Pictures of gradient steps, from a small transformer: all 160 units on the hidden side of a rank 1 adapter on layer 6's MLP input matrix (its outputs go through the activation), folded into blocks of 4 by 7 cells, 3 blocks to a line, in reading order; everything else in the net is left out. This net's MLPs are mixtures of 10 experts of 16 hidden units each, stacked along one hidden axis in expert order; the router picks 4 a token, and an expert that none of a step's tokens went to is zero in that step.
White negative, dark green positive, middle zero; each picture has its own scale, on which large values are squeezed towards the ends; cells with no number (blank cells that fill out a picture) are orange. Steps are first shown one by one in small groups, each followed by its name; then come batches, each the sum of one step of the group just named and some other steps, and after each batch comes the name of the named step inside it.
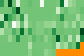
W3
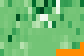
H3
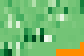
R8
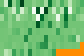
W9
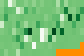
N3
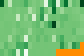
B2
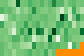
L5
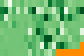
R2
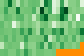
W3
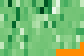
H3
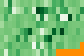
N3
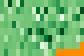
W9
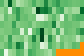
H3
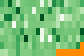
W3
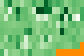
H3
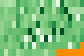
N3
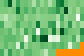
R8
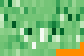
N3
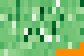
L5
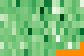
L5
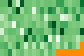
R8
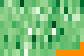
B2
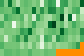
W3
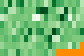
L5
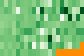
N3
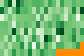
W9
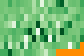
R8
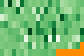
W9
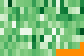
H3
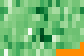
R2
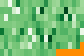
L5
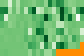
R2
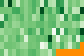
W3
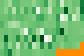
R8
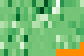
H3
